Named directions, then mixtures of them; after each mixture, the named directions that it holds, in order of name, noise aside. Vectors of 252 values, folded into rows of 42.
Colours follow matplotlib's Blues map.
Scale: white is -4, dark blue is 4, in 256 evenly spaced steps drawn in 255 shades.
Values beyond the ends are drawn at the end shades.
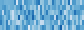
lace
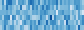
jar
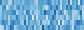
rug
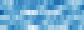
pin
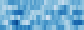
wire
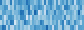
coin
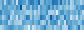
jar, lace, pin.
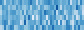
jar, rug.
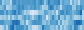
pin, rug, wire.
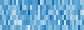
coin, jar, lace.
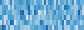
coin.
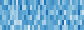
coin, jar, lace.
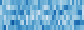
coin, rug, wire.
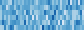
rug.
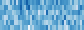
coin, lace, pin.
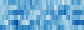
wire.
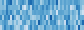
jar.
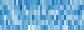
coin, lace, pin.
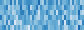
coin, jar, lace.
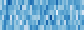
jar.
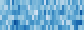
coin, rug, wire.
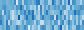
lace.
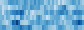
wire.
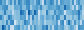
coin, lace.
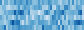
coin, rug, wire.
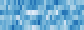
jar, pin, wire.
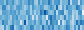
jar, rug.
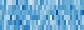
jar.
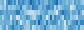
jar, pin, wire.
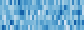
coin, lace, wire.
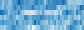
pin.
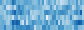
rug, wire.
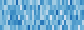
jar, lace.
